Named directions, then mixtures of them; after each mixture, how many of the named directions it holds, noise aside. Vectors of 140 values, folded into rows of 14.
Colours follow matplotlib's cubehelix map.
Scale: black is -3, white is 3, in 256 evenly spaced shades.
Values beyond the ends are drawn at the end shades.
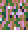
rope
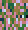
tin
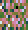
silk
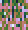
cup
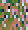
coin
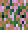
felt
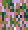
three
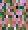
four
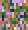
three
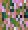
three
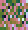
three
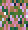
four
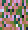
two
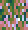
four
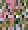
four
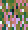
three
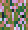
two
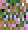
two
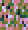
four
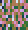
two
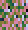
two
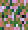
one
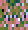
two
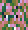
four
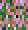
four
